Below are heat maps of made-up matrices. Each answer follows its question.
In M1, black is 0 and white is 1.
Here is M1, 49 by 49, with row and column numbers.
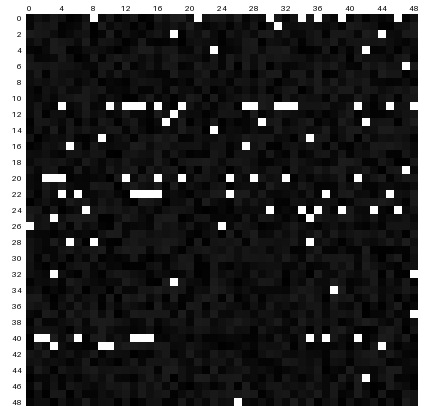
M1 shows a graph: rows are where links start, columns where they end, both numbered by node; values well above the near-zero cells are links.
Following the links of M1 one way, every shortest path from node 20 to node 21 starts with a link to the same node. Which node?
node 32
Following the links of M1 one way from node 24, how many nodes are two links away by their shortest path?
1
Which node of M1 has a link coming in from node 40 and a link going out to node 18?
node 2
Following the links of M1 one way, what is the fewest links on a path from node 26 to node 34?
2
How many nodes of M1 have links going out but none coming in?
4
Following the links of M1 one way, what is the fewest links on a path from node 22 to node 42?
2
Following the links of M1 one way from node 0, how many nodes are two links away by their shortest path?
1
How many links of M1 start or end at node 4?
5
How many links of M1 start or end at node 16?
5
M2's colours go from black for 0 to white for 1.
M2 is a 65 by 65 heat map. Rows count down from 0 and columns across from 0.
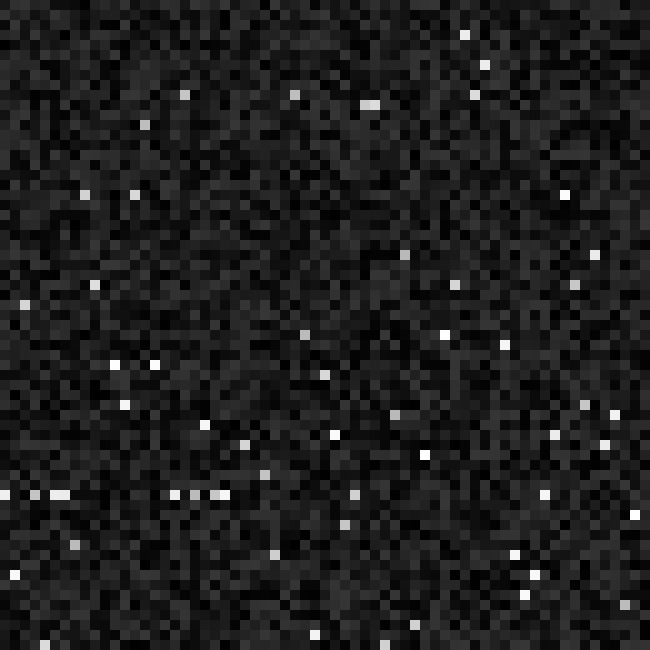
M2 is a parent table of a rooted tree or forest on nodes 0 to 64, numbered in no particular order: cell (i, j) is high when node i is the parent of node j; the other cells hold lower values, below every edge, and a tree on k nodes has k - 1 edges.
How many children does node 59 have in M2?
1
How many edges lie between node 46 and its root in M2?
2
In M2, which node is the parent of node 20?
42
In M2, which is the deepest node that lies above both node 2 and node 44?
33
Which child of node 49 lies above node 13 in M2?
19
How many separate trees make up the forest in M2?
8
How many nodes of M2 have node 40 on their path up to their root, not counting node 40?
3
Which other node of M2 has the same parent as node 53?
1
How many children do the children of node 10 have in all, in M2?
3
